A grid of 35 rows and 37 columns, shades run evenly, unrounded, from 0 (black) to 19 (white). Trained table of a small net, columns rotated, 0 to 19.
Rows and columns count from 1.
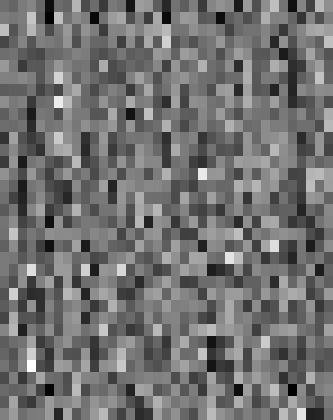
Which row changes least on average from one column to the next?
5
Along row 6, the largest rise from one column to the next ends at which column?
28
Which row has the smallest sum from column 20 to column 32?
24
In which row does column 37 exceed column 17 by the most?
19
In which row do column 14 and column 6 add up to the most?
23
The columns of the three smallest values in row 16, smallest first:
3, 13, 8
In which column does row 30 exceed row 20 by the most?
14
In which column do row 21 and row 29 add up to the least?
6
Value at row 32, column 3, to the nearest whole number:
4
